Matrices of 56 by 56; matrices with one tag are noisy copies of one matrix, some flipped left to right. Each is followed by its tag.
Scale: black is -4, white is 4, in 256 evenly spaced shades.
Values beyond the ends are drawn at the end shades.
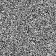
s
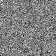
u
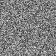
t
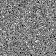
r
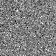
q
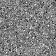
t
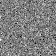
u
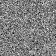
u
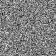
s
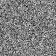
t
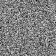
r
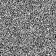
u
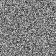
s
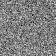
t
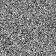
t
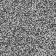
q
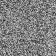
s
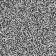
s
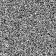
s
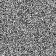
u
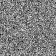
u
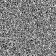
s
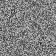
r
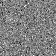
s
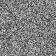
t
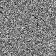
s
